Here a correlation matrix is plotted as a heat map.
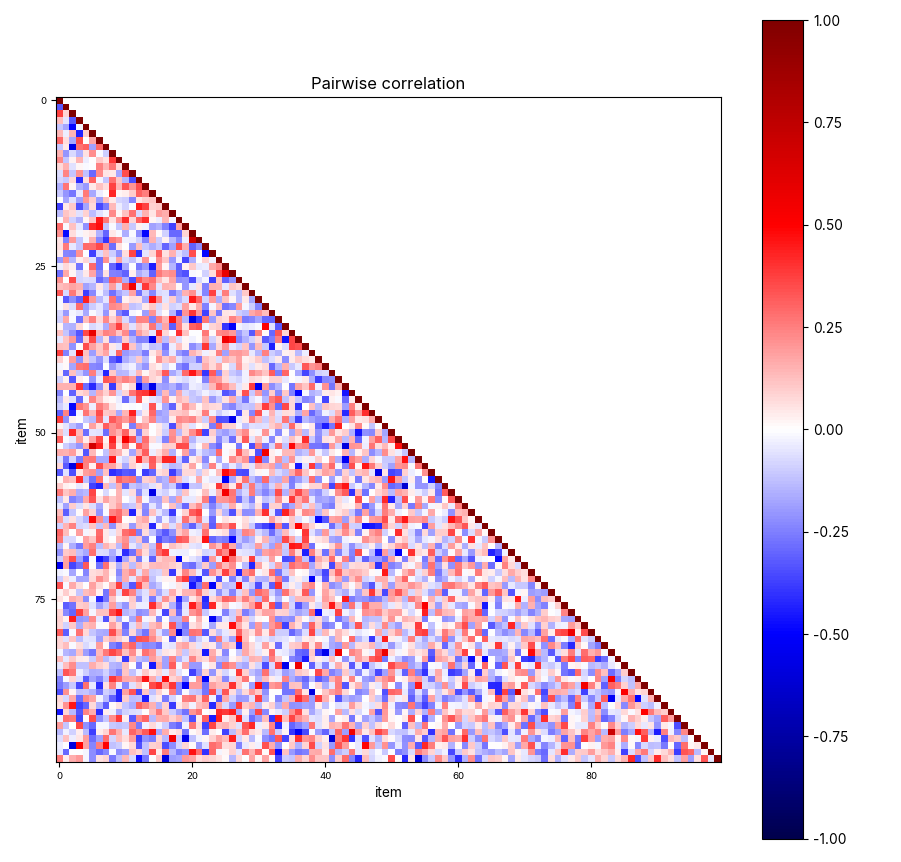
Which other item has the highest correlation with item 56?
25
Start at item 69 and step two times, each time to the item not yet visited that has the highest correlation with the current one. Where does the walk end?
85
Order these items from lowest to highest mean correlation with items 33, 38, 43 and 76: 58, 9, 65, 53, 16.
16, 65, 53, 9, 58
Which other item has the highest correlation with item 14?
44
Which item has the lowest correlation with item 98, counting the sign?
33
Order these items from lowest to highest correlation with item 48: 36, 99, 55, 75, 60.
36, 75, 60, 99, 55
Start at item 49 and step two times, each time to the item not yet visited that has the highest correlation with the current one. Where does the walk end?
95
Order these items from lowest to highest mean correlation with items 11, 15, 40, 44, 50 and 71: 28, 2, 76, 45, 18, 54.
45, 2, 18, 54, 76, 28
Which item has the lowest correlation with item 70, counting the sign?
0
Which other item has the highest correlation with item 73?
27
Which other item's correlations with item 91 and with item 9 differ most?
77
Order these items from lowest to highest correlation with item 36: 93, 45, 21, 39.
45, 21, 39, 93
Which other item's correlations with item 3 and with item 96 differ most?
55
